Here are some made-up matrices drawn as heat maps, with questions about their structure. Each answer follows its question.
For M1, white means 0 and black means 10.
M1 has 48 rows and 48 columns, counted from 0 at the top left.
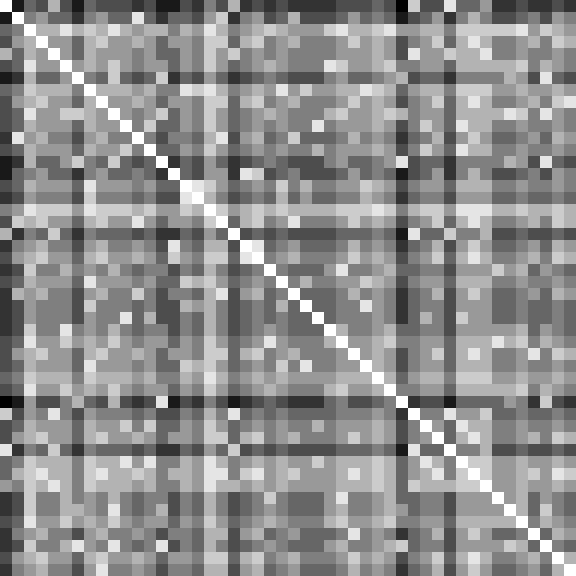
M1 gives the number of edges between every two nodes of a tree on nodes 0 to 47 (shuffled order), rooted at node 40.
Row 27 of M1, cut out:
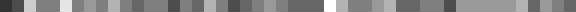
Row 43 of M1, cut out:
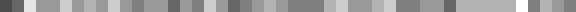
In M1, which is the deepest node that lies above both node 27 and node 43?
2
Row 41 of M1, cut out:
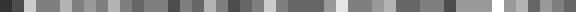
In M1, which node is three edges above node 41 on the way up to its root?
17
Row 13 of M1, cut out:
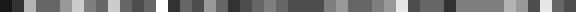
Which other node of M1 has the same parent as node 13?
6
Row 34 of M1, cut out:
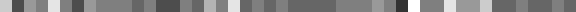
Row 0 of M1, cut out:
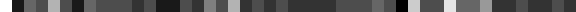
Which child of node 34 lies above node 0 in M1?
37
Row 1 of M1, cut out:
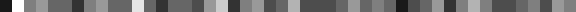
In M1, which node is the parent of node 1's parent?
18
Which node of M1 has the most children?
39
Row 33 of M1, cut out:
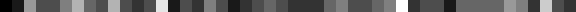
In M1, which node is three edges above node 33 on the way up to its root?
9
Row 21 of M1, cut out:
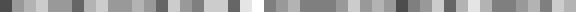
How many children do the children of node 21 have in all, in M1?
1
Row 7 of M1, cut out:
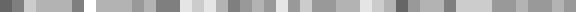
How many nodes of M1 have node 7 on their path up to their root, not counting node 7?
5
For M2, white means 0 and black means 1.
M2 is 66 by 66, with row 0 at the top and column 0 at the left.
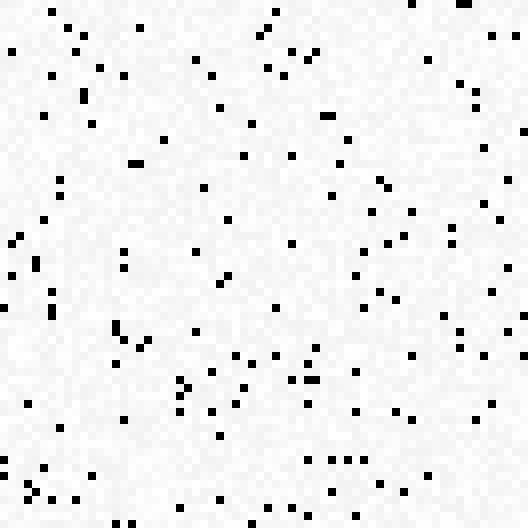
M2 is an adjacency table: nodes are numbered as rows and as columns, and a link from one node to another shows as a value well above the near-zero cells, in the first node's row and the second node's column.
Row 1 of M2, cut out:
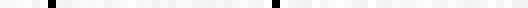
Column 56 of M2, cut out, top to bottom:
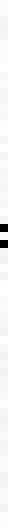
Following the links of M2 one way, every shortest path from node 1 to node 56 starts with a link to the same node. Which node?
node 34
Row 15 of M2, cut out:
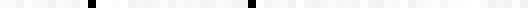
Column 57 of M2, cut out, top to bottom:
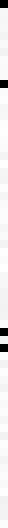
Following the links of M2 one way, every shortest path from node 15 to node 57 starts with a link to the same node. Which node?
node 11
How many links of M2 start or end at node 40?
2
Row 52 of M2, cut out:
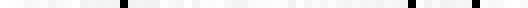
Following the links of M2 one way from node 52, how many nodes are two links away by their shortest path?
8
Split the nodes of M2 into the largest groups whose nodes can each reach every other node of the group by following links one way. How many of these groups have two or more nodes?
2
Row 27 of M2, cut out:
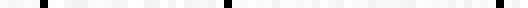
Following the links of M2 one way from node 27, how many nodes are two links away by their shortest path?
4
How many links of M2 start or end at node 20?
4
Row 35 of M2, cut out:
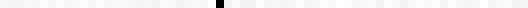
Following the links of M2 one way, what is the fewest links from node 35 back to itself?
4
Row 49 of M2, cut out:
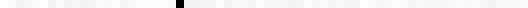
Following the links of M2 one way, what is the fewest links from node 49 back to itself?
6
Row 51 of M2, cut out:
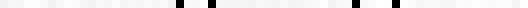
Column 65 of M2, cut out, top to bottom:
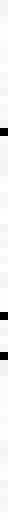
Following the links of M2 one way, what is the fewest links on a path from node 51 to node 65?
2
